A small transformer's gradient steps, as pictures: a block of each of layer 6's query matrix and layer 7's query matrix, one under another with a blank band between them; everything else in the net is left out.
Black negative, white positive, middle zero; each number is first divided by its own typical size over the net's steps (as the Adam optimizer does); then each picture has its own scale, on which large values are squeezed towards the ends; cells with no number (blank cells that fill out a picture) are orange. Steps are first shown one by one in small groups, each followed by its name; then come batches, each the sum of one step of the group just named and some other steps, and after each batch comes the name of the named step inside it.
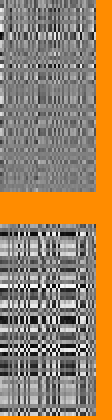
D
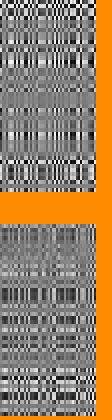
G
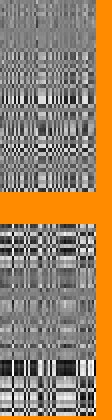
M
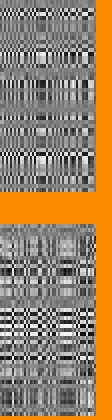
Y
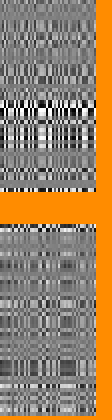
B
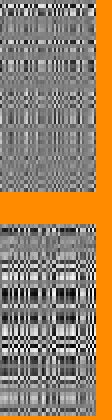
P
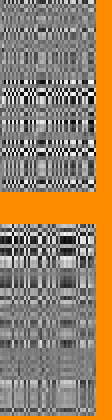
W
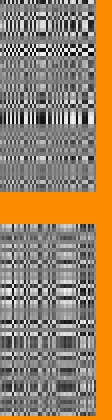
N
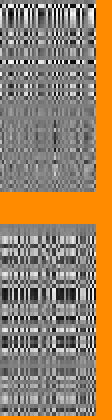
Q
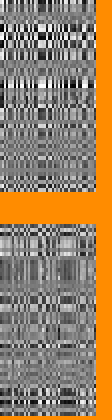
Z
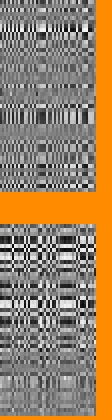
N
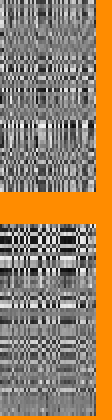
W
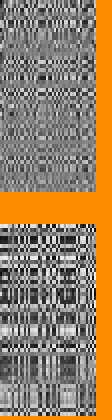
P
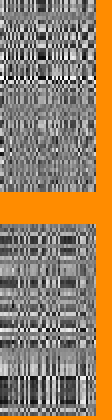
Z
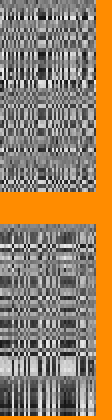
Z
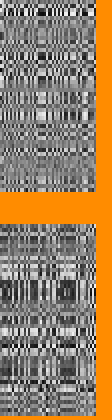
P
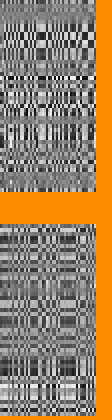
B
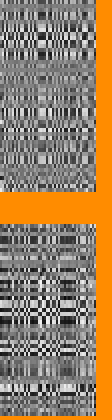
B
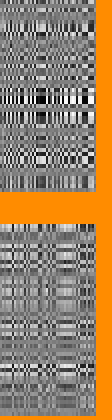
N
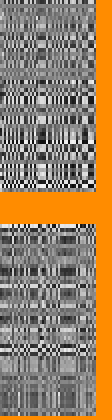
W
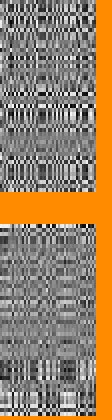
N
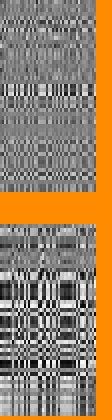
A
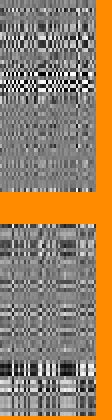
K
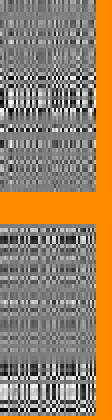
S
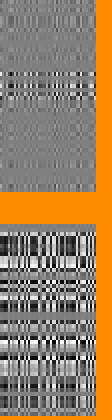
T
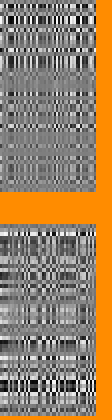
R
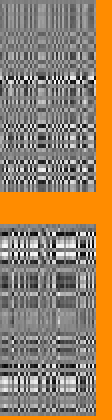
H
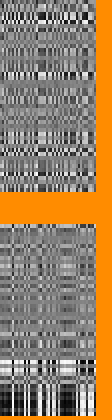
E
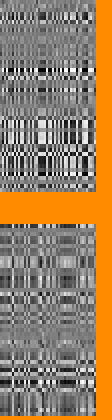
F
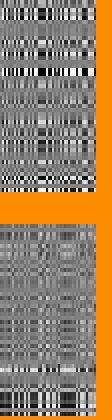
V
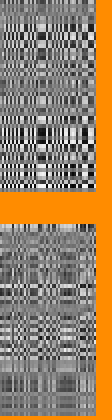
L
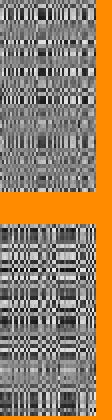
V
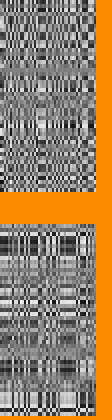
R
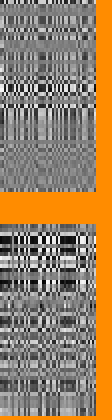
T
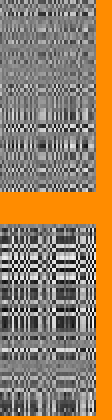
T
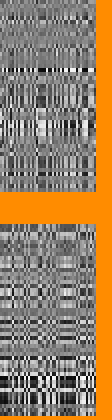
F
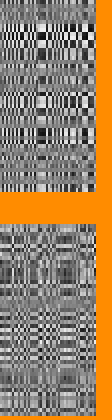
L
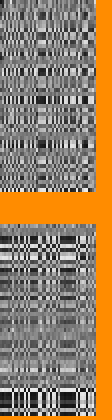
V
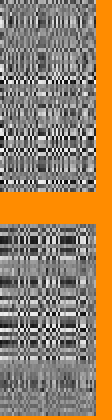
R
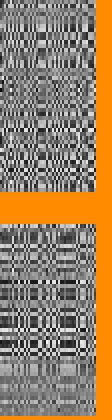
L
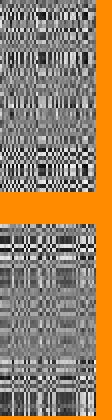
E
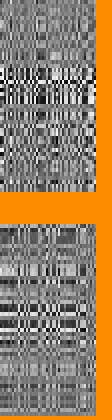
T
